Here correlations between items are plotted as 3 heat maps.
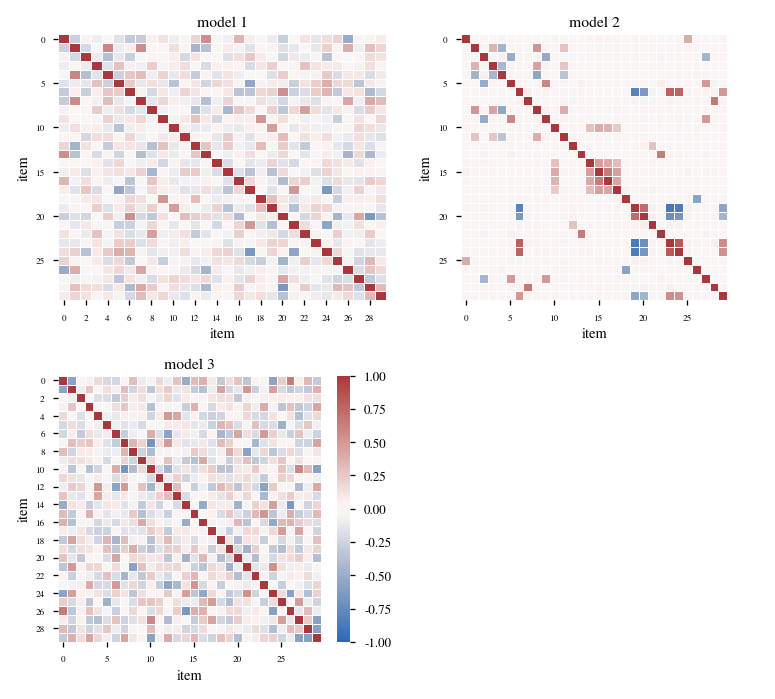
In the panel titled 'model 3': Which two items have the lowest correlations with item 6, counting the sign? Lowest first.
12, 18
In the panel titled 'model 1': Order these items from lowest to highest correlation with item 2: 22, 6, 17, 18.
6, 22, 18, 17
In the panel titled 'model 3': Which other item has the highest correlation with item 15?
23
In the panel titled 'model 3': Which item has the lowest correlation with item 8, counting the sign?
21
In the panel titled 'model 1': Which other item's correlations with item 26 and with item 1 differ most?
4
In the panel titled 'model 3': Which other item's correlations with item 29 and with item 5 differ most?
28
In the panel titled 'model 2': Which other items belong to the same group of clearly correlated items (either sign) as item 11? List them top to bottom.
1, 3, 4, 8
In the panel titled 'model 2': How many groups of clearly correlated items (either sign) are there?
9
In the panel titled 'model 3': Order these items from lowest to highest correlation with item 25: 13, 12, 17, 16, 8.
8, 12, 13, 16, 17
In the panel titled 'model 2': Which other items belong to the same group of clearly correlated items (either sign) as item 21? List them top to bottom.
12
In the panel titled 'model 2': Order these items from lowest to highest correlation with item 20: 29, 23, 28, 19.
23, 29, 28, 19
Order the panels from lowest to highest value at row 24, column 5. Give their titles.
model 3, model 2, model 1
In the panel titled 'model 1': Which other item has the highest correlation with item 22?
8
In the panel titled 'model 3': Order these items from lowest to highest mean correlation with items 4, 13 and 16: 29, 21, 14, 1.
14, 1, 29, 21
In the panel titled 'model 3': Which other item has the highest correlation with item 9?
16
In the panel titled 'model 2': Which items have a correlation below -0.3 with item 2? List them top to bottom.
5, 9, 27
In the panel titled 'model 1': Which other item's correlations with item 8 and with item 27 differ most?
20
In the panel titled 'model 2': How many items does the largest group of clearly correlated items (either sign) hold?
6
